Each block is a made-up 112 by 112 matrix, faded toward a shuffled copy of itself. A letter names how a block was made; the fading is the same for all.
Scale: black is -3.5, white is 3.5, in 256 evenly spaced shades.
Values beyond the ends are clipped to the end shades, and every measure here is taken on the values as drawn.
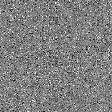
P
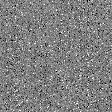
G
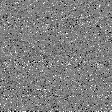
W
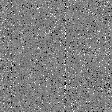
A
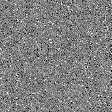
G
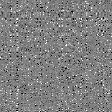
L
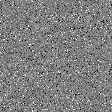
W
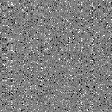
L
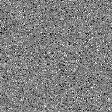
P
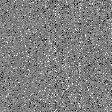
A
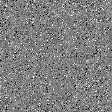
A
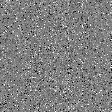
A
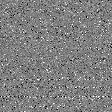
W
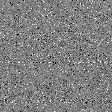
W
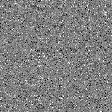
P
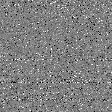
W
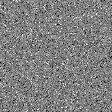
G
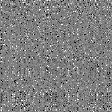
L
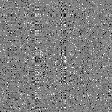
L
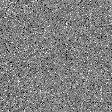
G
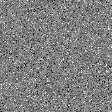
G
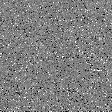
W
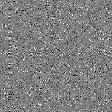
L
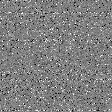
W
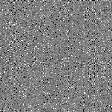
L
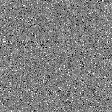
P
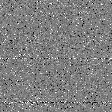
W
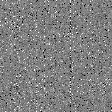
A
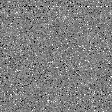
W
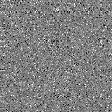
P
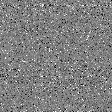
W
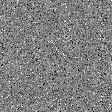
G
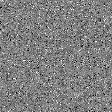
P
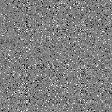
L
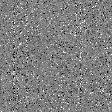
A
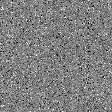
G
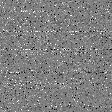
W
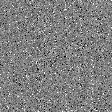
G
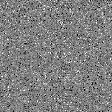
P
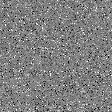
W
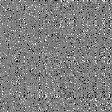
L
